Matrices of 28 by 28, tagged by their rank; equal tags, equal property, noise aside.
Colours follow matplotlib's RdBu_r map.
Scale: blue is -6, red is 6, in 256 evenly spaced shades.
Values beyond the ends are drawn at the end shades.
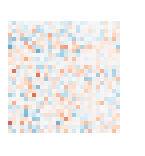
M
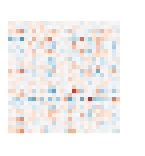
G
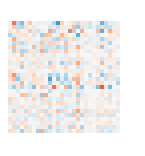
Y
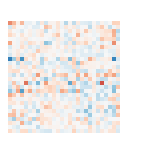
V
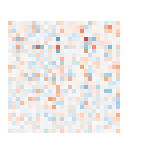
Y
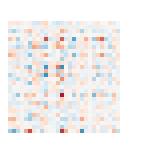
G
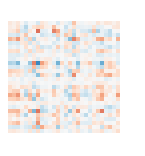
G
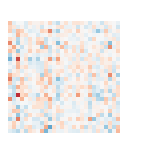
Y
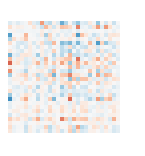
G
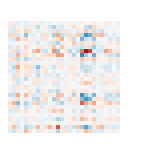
G
